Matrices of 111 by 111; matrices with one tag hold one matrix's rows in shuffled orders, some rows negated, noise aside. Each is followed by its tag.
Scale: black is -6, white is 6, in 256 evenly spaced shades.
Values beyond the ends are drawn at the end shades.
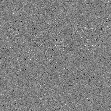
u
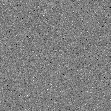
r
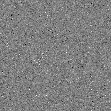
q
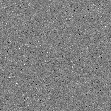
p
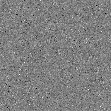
p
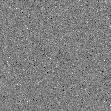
r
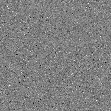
p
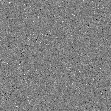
p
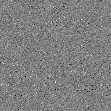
u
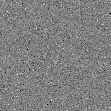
r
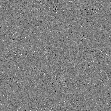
u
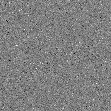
p
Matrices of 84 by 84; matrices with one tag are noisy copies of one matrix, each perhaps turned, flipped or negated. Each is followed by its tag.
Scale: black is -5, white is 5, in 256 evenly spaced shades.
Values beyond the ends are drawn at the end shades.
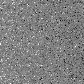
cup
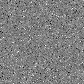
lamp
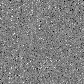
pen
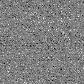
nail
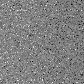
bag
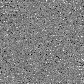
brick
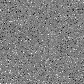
pen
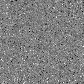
brick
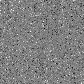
pen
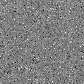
lamp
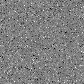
lamp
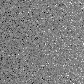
cup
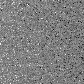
cup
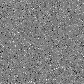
lamp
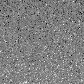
cup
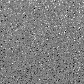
bag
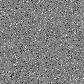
lamp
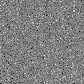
pen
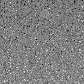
bag
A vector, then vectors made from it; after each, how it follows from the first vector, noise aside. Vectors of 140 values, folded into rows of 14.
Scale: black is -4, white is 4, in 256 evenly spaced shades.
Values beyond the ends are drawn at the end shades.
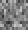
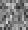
reversed.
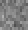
negated, shrunk.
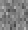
wrapped around, negated, shrunk.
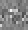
wrapped around, partly zeroed.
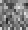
reversed, negated.
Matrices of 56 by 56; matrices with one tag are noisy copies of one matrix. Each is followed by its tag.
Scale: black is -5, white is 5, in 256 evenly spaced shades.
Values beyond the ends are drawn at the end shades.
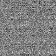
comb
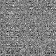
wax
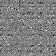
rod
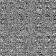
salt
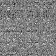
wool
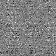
wax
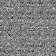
rod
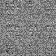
wax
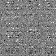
wax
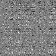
comb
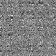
rod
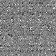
rod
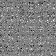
rod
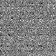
rod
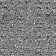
salt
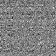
rod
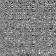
comb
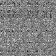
wool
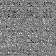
wool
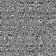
rod
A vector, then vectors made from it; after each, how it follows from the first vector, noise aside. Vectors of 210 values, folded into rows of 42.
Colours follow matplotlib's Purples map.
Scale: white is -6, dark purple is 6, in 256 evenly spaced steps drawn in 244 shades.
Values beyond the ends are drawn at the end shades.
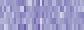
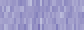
shrunk.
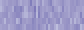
wrapped around, shrunk.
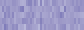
negated, shrunk.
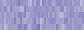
shrunk.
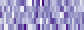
scaled up.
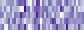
scaled up.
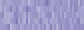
wrapped around, negated, shrunk.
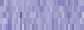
wrapped around, negated, shrunk.
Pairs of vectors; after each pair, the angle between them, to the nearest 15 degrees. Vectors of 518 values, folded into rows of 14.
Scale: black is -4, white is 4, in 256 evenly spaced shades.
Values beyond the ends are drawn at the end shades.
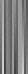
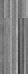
135 degrees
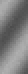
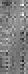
120 degrees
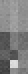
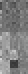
150 degrees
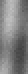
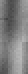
165 degrees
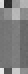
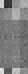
15 degrees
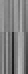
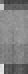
75 degrees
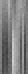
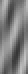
105 degrees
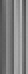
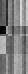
60 degrees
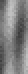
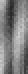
165 degrees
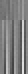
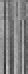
45 degrees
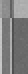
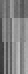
135 degrees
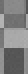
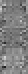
120 degrees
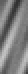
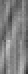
45 degrees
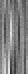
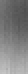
75 degrees
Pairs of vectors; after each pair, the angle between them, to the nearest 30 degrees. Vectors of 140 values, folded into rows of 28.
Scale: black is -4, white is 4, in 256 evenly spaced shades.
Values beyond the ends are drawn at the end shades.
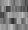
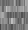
150 degrees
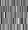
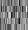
90 degrees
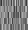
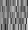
90 degrees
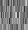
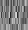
30 degrees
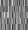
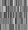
90 degrees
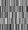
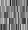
90 degrees
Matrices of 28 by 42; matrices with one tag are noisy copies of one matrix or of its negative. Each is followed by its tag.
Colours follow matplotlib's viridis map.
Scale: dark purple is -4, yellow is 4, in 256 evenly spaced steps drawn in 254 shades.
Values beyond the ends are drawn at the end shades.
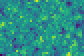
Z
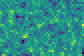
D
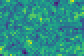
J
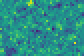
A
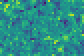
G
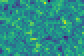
G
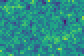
G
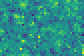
D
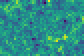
G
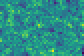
D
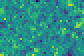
Z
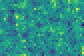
D
